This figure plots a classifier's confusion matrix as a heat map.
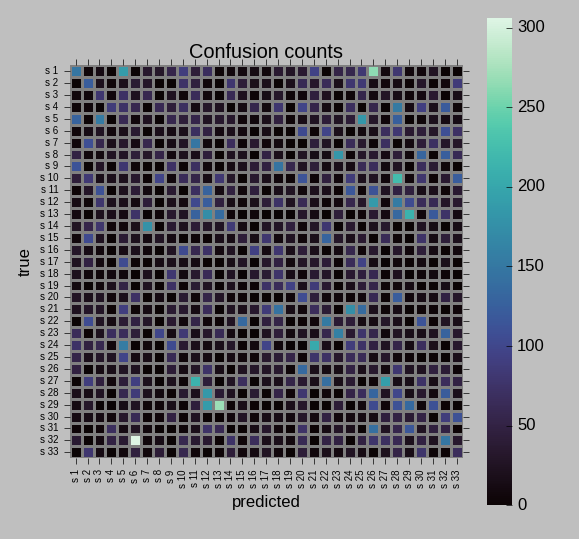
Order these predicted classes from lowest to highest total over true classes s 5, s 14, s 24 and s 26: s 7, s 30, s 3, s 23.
s 23, s 30, s 7, s 3
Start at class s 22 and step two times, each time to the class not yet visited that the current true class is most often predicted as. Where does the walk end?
s 2
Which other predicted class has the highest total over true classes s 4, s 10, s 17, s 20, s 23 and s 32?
s 28
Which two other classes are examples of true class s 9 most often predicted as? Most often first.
s 18, s 1
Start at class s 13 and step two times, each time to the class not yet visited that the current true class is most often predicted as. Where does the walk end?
s 12
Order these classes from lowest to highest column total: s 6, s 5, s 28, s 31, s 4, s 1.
s 4, s 31, s 1, s 6, s 5, s 28
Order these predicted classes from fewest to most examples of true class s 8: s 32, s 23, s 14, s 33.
s 14, s 33, s 32, s 23
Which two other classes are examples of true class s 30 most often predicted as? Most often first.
s 33, s 32
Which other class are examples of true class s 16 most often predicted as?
s 10
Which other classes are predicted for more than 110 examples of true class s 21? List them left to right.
s 18, s 24, s 25
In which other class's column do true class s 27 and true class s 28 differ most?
s 11
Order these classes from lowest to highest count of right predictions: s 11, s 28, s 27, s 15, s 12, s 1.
s 15, s 11, s 28, s 12, s 1, s 27
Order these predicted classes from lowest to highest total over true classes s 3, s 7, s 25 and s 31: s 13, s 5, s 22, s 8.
s 8, s 13, s 22, s 5
